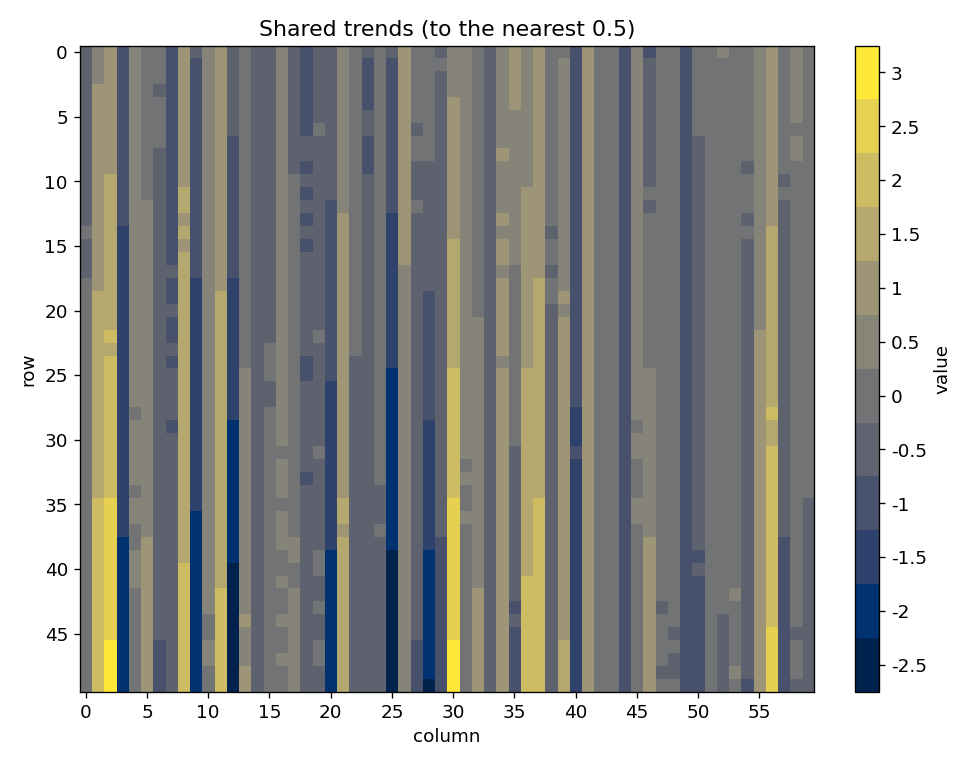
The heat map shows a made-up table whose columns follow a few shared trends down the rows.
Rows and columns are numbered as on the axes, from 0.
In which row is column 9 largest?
0
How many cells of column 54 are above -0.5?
13
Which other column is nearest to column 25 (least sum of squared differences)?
12
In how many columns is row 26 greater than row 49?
23
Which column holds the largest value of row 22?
2
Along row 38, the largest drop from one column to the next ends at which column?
3
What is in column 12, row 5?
-0.5
